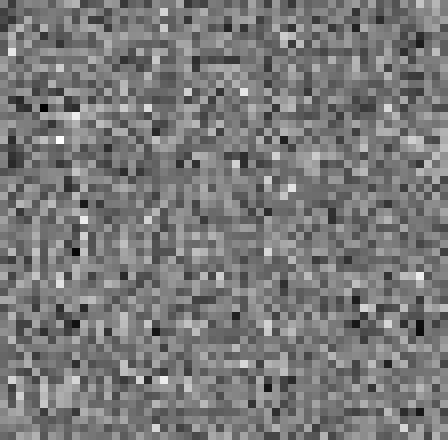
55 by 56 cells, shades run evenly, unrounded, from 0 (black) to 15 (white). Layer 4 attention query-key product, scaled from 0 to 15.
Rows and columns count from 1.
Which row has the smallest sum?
52
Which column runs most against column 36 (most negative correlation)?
6
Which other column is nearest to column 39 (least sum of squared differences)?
17
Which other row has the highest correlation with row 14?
41
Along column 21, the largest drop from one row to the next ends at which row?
3
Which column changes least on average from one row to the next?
22
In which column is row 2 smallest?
45
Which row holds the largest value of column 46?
39
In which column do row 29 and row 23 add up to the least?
56
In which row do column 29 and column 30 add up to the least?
8
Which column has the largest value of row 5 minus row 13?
2
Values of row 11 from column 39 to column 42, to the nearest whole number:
5 7 8 5
